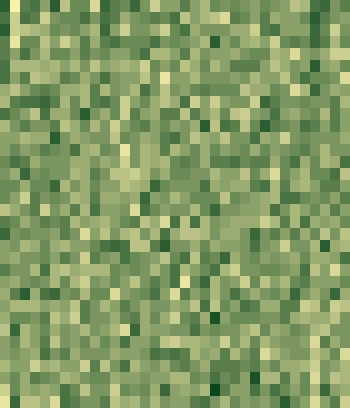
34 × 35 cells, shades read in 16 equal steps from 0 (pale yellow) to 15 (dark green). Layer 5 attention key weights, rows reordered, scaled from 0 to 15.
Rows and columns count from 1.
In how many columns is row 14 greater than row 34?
19
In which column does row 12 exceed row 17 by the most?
18
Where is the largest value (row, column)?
33, 22
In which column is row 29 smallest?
32
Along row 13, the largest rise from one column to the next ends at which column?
14
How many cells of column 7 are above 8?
10
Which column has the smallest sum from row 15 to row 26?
9
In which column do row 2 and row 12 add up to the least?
23
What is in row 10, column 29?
7
